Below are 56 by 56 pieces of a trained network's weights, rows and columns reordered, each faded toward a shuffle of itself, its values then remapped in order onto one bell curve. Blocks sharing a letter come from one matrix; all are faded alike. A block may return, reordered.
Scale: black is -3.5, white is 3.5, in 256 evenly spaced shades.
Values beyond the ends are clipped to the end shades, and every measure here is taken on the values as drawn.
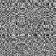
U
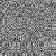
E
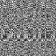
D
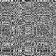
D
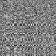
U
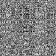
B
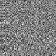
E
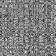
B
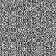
E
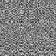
E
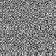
E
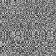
U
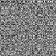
U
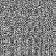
E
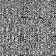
B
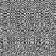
U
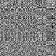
D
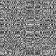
U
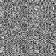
E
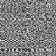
D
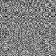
U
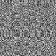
E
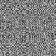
D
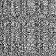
B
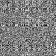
B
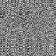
U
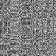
E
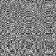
D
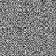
E
